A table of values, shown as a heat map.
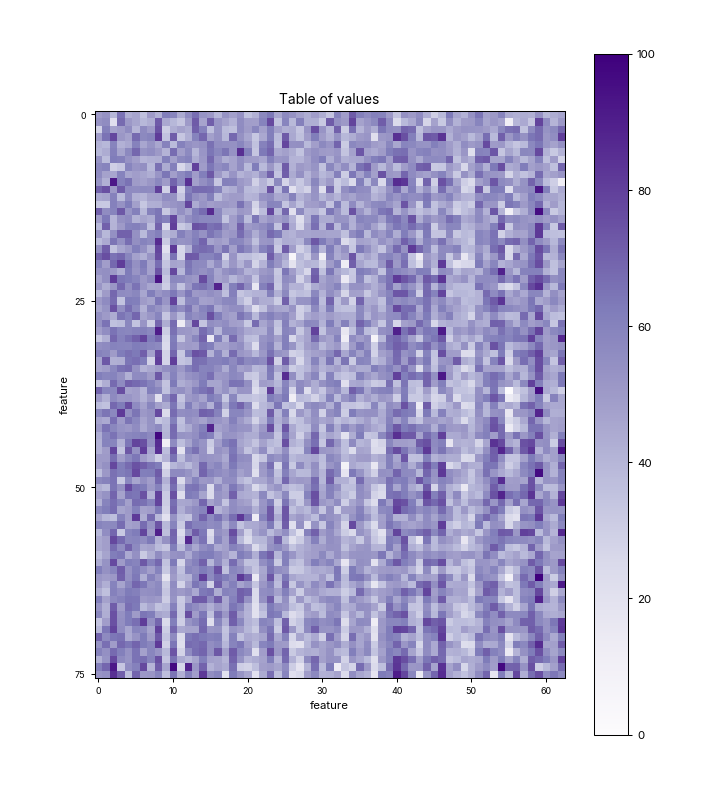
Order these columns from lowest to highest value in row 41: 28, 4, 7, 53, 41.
28, 7, 41, 4, 53
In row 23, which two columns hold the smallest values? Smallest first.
21, 55
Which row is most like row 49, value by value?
25
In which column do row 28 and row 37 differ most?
55
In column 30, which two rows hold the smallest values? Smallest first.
19, 10
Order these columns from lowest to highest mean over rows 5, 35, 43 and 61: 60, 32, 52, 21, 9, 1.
21, 9, 60, 32, 1, 52
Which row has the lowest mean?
38
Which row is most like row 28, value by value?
7
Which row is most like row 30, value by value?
68
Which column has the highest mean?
59
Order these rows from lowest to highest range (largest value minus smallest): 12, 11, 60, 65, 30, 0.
11, 0, 12, 60, 65, 30
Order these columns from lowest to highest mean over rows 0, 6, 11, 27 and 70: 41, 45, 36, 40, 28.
28, 45, 36, 40, 41
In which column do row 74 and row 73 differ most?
12
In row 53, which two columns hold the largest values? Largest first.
15, 40
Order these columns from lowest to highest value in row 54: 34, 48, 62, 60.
48, 60, 34, 62
